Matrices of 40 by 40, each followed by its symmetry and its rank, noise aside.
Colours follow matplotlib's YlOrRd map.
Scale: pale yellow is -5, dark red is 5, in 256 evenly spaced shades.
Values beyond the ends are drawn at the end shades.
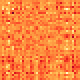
no symmetry, rank four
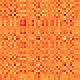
symmetric, rank two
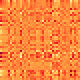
no symmetry, rank three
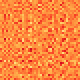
no symmetry, rank four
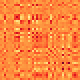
symmetric, rank two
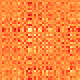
symmetric, rank two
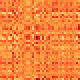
no symmetry, rank three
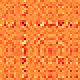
symmetric, rank two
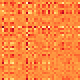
antisymmetric, rank two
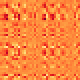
no symmetry, rank two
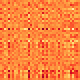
no symmetry, rank two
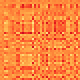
antisymmetric, rank two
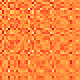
no symmetry, rank three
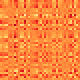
antisymmetric, rank two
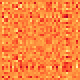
no symmetry, rank four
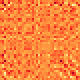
symmetric, rank four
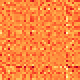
antisymmetric, rank four
